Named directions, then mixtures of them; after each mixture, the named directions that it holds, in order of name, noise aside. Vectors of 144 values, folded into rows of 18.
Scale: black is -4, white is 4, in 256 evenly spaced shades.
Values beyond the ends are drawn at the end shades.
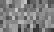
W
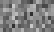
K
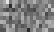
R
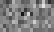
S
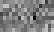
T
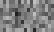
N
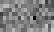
T.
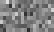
K, R.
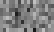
N.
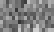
W.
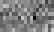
T.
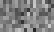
N, S.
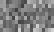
W.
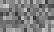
N, T.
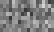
R, S.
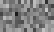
N, T.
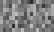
K.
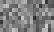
T, W.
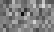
S.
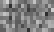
R.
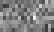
T.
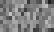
S, W.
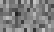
N.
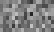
K.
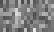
N.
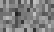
N.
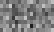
K, W.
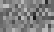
T.
